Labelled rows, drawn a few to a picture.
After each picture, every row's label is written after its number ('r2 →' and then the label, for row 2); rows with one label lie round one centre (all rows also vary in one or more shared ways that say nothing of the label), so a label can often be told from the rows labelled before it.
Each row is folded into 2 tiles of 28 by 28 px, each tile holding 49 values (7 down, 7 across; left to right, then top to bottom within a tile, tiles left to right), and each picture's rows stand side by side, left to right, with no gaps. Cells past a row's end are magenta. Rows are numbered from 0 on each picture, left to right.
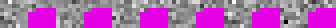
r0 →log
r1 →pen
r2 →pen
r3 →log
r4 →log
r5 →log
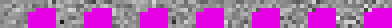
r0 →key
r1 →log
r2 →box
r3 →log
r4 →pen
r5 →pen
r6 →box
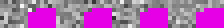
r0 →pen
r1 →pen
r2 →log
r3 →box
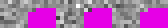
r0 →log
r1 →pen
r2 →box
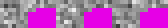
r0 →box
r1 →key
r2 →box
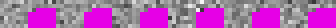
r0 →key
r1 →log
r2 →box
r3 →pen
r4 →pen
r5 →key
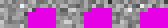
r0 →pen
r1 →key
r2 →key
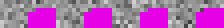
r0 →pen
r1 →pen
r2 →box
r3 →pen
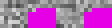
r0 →box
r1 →box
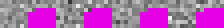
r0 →pen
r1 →pen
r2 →log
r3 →box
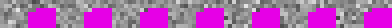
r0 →key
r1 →box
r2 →pen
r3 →log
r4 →pen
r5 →box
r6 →pen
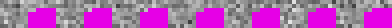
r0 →box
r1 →box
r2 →box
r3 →box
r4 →key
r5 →key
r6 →box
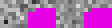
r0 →log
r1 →pen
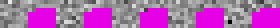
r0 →log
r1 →box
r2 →pen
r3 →log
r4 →log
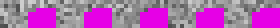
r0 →box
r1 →log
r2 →key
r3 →box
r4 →log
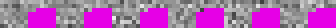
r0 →box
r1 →box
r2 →box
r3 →pen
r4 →pen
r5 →box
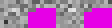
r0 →log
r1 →key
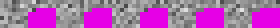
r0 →pen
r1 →key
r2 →key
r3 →key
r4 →key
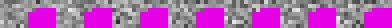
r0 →pen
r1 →key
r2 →log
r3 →pen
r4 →box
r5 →key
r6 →pen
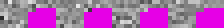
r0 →log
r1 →pen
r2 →box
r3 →log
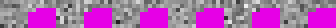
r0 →box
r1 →key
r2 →log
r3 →key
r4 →pen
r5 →log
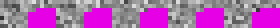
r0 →box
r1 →box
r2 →pen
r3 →log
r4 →pen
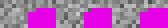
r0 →key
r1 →pen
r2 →pen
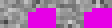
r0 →log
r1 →box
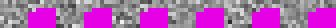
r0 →box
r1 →box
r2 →box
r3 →log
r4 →log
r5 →box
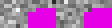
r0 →key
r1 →log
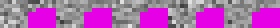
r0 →key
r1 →log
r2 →log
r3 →box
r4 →log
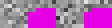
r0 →key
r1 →key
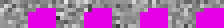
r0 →key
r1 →log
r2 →box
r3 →pen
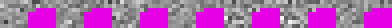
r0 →log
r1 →key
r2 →log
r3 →key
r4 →box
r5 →box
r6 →key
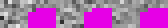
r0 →log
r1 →log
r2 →log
